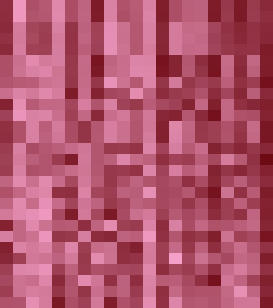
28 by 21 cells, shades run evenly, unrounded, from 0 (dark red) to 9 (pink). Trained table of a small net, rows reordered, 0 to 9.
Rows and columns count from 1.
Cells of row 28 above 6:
7
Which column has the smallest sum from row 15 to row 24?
21
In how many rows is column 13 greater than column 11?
6
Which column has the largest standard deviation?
9
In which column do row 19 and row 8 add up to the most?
4
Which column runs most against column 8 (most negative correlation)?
11
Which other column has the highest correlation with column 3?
20
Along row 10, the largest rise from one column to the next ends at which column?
2
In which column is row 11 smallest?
17
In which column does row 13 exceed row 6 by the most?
14
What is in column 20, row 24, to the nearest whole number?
5
